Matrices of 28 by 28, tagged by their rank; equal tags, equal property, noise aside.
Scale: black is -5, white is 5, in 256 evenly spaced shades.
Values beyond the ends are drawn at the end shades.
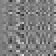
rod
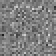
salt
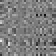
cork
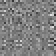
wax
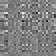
rod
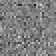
salt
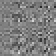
wax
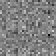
salt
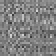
wax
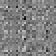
cork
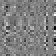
rod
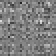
wax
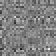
wax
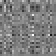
rod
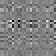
rod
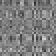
cork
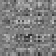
cork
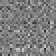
wax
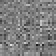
cork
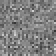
salt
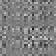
cork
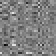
cork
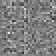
salt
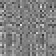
cork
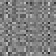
rod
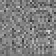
salt
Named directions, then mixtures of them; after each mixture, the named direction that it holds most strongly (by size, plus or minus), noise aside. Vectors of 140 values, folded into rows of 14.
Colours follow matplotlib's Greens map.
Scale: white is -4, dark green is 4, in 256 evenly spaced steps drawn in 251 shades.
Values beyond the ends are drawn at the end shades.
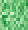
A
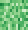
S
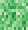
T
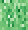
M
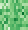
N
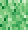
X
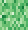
A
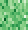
X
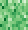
X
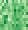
X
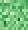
A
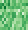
N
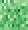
M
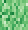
A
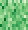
X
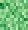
S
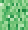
S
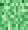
S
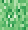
M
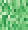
A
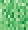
M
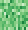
T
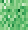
M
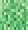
T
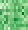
N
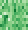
X
